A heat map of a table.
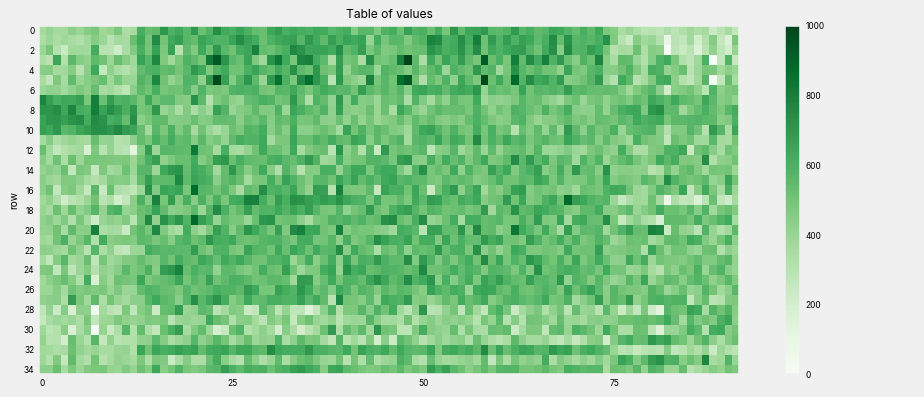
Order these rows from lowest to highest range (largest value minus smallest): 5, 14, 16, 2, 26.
26, 14, 16, 2, 5
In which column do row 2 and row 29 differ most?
82
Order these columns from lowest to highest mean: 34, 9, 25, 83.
9, 83, 25, 34
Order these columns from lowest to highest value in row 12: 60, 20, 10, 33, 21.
10, 60, 21, 33, 20
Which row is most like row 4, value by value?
22
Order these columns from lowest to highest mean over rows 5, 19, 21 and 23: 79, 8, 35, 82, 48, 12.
12, 79, 8, 82, 35, 48
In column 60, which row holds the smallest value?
31
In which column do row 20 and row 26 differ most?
7
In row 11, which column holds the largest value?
57
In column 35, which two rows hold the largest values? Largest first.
5, 3
